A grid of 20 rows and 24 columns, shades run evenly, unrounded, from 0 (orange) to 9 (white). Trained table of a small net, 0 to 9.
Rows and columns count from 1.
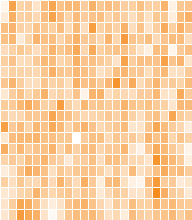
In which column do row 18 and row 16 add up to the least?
20
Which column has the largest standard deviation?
7
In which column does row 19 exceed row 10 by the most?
8
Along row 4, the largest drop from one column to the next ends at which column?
16
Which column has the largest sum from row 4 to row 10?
22
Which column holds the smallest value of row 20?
3
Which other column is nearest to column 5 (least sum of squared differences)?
4
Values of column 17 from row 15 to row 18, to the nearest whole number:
6 4 8 7
